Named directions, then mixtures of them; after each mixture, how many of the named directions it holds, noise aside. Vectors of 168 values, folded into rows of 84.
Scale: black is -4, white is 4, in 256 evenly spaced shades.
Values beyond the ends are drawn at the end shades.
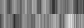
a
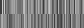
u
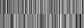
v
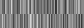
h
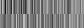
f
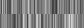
four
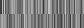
one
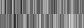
two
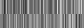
four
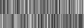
four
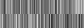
three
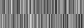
one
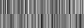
four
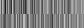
one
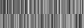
three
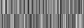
two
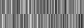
one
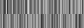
three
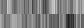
two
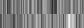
four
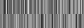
three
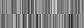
four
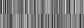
three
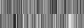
three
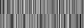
three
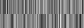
one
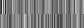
two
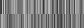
one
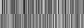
one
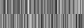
three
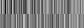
one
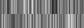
four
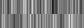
three
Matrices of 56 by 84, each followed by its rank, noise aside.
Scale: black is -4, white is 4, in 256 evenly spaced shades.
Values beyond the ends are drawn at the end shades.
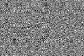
eight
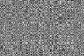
six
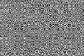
seven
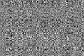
seven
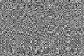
seven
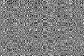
six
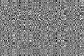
five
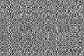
five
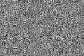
seven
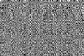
seven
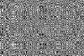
seven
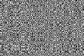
eight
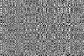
five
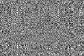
eight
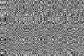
five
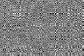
five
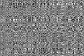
five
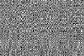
seven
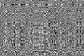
five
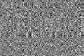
seven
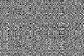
six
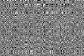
five
